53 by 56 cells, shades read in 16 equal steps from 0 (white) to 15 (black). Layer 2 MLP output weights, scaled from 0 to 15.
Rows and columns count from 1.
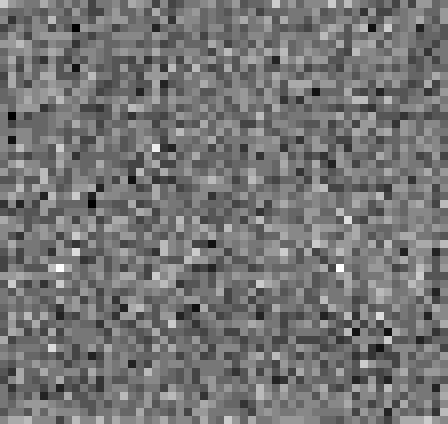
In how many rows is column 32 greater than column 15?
19
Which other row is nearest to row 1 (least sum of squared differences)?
51
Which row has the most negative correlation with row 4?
2
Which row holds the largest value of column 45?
42
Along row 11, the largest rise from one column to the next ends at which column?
21
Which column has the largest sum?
55
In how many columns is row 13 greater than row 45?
16
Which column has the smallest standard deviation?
37
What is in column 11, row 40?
8
